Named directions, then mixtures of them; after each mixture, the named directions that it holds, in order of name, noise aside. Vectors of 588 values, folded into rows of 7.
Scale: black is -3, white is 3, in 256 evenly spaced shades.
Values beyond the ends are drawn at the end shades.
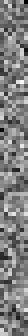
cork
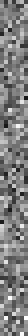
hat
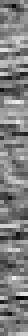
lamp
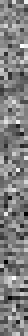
cork, hat, lamp.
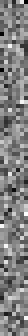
cork, hat.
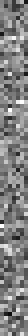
cork, hat, lamp.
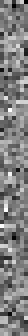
cork, hat, lamp.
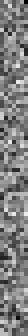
cork.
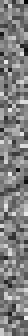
cork, hat.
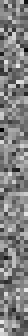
cork.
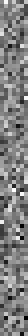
hat.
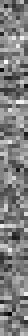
cork, hat, lamp.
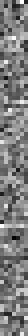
cork, hat, lamp.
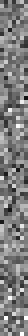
hat.
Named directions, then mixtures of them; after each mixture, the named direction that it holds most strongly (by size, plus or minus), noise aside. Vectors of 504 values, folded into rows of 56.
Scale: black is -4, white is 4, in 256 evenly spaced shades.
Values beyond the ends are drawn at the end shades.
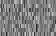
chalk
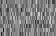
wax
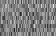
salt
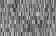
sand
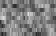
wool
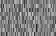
chalk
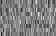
wax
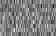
salt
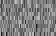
chalk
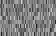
chalk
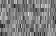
wool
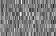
salt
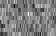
wool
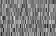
wax
